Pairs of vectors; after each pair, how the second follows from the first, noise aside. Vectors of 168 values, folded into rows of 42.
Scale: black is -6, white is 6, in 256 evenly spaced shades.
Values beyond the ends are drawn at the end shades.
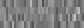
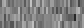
sign-scrambled.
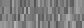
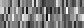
wrapped around, scaled up.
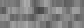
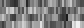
wrapped around, negated, scaled up.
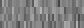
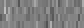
reversed, negated, partly zeroed.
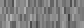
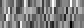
wrapped around, negated, scaled up.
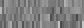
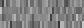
sign-scrambled.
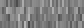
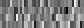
wrapped around, scaled up.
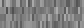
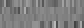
reversed, negated, partly zeroed.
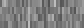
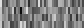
wrapped around, scaled up.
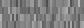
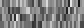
negated, scaled up.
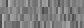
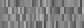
reversed, negated.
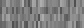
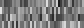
wrapped around, negated, scaled up.
